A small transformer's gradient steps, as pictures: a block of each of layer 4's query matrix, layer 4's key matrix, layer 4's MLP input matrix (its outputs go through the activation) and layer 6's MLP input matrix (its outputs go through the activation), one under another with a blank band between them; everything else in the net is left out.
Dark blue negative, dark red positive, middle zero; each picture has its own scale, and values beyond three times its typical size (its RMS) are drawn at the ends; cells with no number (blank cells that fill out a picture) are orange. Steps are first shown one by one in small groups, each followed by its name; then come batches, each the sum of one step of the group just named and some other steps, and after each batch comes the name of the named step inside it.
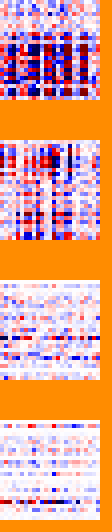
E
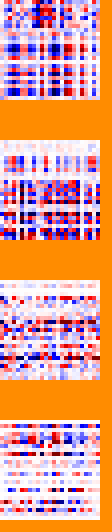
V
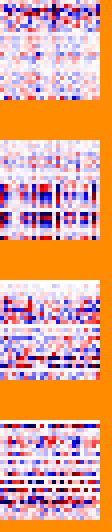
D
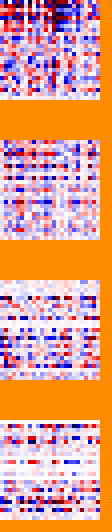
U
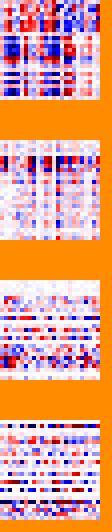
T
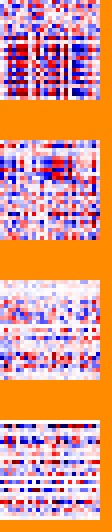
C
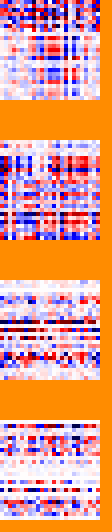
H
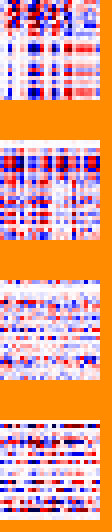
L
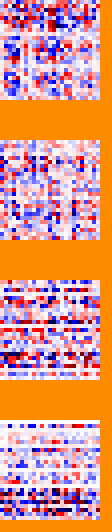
T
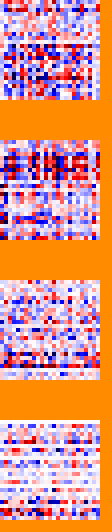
T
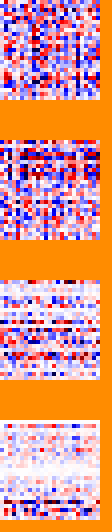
H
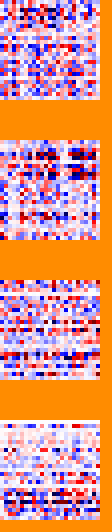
D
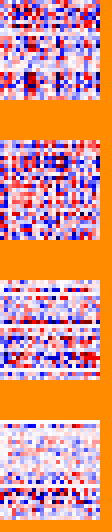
D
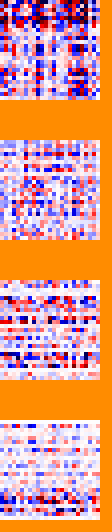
U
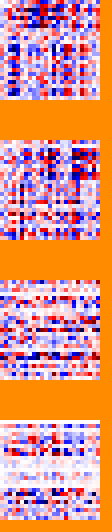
V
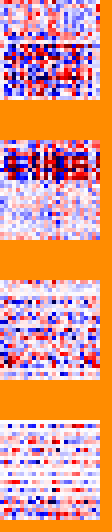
T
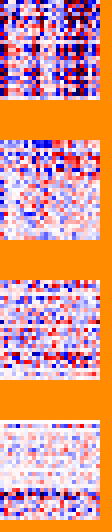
H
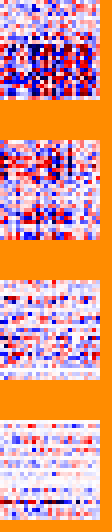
E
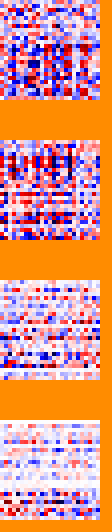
E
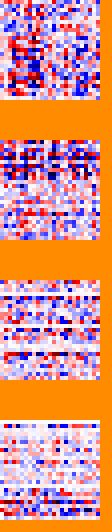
C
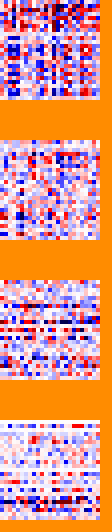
T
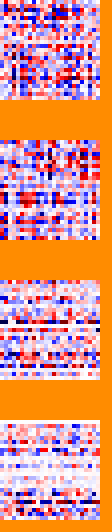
H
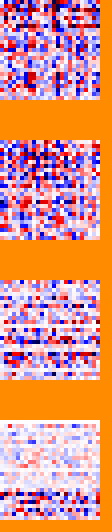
U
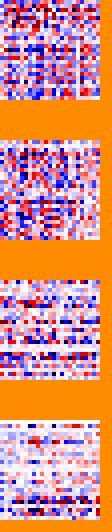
L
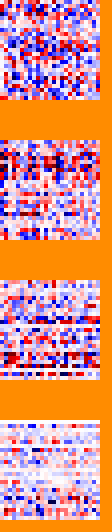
T
